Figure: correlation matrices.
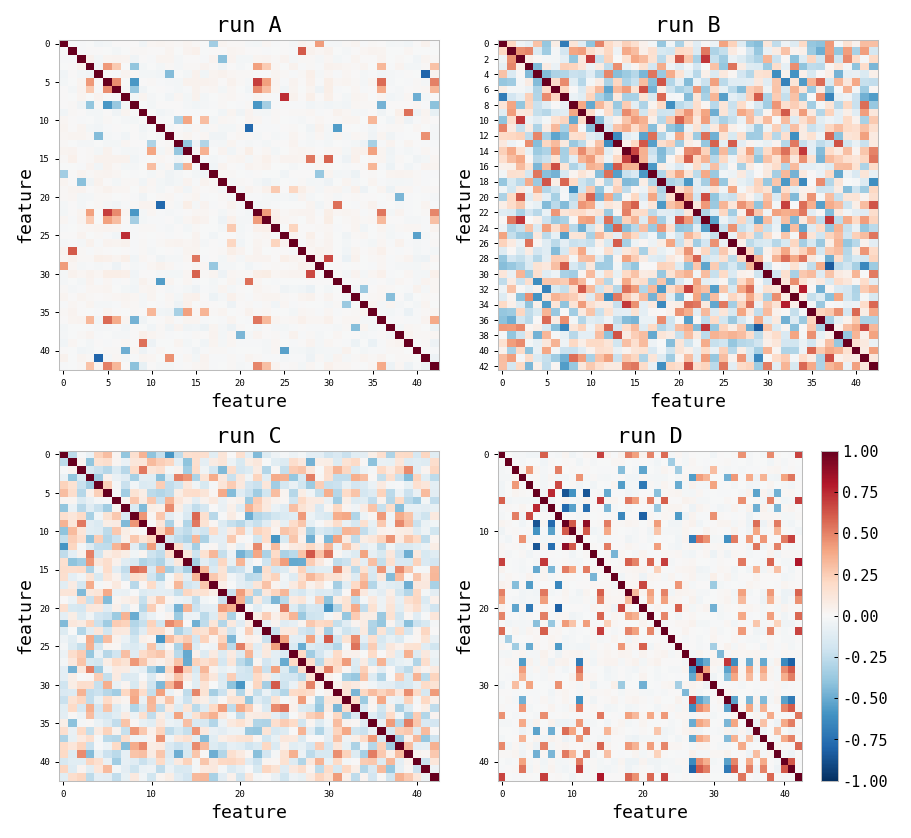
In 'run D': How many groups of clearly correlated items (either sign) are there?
7
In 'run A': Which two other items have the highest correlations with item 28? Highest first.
30, 15
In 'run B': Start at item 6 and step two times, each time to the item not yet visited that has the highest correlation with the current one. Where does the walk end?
13
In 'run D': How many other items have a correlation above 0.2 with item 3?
8
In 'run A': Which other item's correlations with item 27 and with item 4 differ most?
41
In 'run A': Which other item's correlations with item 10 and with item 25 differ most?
7
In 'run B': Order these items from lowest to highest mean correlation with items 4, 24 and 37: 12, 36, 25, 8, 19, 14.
14, 8, 36, 25, 19, 12
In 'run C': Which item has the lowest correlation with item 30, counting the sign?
20
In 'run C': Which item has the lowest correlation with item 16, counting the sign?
37
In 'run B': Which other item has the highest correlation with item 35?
40
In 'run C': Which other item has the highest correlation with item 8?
15
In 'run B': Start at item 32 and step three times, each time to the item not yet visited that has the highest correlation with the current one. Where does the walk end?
15
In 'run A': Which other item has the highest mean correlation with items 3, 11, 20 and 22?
5
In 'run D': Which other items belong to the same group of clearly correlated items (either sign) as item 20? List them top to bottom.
2, 4, 8, 17, 25, 30
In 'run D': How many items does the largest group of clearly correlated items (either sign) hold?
11
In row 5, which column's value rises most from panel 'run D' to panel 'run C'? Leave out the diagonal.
9
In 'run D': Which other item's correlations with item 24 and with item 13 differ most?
16
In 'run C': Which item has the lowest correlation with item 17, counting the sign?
39
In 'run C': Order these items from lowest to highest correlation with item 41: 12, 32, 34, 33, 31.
34, 31, 12, 33, 32
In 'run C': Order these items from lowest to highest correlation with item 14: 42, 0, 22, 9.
9, 42, 22, 0
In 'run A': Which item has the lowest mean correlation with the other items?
8
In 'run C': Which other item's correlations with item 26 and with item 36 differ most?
21
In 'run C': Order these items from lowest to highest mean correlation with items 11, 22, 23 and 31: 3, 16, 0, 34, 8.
0, 3, 16, 8, 34
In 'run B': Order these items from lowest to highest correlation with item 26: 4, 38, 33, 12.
12, 4, 33, 38
